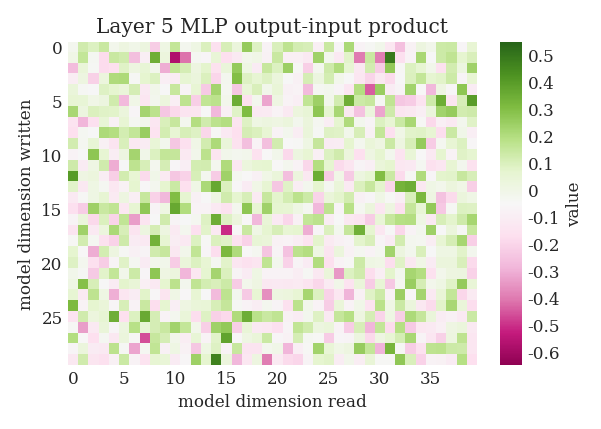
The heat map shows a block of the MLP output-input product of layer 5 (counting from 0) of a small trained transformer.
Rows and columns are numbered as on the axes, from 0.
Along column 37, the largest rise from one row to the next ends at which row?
6
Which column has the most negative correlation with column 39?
32
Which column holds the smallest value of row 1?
10
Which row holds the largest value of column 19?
15
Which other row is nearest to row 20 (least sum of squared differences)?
18
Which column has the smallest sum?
21
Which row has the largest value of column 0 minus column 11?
12
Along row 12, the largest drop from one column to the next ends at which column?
25
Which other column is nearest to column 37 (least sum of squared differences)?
5
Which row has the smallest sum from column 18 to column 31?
22
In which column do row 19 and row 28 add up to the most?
31
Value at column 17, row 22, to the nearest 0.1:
0
